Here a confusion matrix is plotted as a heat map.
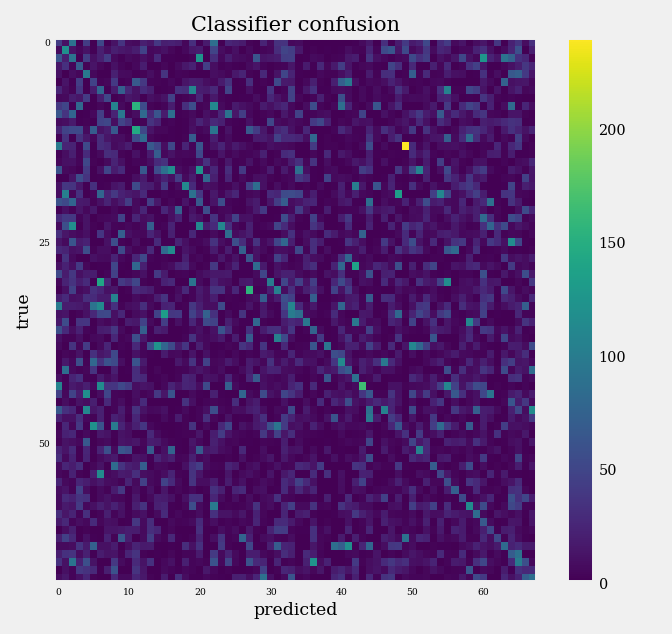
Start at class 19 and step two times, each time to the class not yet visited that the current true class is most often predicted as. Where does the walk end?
5
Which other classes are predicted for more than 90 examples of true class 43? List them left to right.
0, 6, 55
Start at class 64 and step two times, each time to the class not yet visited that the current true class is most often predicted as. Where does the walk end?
36
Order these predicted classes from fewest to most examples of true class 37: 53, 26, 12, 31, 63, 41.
26, 12, 41, 63, 53, 31
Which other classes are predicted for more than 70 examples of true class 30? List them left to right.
6, 19, 55
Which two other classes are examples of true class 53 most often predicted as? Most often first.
8, 12
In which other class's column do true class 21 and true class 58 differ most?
22
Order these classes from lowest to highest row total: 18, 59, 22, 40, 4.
59, 4, 22, 18, 40
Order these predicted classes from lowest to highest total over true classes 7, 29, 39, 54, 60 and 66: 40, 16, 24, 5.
24, 16, 5, 40
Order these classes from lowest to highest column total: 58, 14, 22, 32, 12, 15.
14, 15, 58, 12, 22, 32
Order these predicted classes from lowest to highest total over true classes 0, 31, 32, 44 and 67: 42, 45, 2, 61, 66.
45, 42, 66, 61, 2
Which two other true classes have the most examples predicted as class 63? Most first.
2, 5
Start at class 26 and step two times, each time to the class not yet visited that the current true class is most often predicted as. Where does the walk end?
20
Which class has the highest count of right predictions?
43
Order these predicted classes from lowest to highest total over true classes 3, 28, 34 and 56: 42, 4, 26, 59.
4, 26, 59, 42
